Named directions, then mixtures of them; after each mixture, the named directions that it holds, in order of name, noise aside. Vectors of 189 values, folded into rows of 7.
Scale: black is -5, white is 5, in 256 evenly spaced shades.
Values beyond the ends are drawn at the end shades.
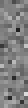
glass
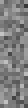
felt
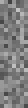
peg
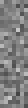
felt, glass.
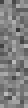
felt, glass, peg.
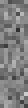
felt, glass, peg.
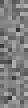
felt, glass.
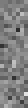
glass, peg.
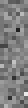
glass, peg.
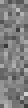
felt, glass, peg.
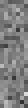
felt, glass, peg.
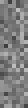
peg.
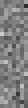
felt.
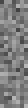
felt, glass, peg.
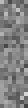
felt, glass, peg.
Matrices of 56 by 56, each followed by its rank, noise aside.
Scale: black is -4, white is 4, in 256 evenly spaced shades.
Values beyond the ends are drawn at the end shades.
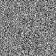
twelve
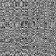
six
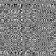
six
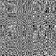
six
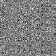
twelve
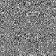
twelve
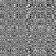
four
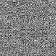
twelve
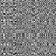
four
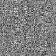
twelve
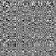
four
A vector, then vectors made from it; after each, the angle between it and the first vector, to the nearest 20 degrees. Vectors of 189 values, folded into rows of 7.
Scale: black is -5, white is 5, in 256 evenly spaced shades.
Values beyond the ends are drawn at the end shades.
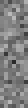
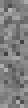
80 degrees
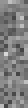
140 degrees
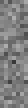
20 degrees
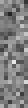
160 degrees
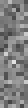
160 degrees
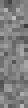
60 degrees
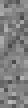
60 degrees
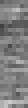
80 degrees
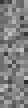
40 degrees
